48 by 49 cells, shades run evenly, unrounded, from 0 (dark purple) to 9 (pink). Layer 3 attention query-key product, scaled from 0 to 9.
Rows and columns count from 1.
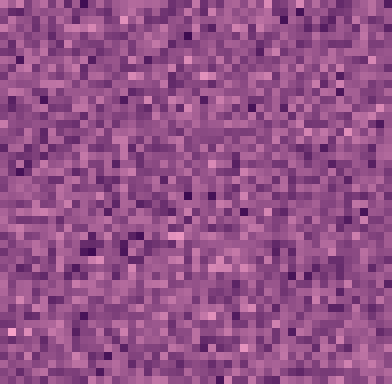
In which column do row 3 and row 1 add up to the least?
36
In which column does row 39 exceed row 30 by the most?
18
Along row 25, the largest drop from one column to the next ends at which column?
24
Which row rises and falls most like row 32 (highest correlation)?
31
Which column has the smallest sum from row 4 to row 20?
8
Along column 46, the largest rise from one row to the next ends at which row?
28
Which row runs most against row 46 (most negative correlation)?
34
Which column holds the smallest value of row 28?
44
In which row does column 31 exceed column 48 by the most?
16
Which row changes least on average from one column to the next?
37
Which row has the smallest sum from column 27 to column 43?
35
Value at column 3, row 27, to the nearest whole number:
6
